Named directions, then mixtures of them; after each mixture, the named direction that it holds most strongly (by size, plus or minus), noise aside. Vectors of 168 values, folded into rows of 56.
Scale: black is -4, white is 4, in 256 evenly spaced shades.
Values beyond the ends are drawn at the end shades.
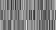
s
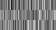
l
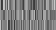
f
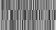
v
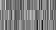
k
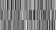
s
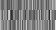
v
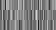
k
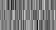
l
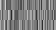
k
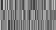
f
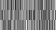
s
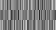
l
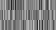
k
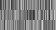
k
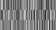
s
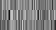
v
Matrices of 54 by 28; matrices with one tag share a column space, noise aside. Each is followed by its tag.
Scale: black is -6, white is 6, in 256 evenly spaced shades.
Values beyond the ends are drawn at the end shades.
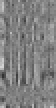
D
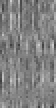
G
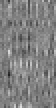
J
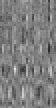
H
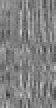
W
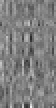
J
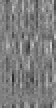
G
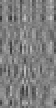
H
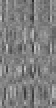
H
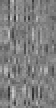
H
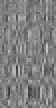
H
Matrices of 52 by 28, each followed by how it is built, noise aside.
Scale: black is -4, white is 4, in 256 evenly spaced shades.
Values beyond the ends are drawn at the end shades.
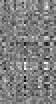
low rank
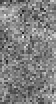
smooth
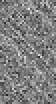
Toeplitz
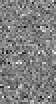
uneven rows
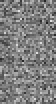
blocks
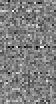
uneven rows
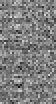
blocks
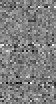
uneven rows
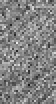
Hankel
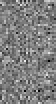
low rank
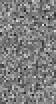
noise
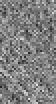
Toeplitz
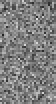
noise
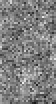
smooth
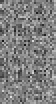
blocks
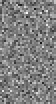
noise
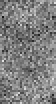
smooth
